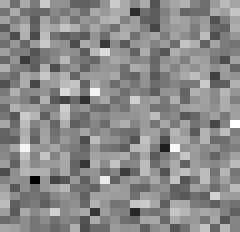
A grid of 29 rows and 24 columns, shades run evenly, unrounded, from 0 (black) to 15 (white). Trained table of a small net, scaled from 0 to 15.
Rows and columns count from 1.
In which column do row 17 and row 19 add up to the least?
17
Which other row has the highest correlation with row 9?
13
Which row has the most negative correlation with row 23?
6
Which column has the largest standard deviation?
14
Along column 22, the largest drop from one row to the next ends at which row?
26
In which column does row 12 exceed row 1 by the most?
10
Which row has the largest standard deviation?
23
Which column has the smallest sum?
9
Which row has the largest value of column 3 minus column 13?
19
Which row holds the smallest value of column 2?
5
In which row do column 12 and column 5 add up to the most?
1
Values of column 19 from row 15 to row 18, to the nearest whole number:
5 10 9 10
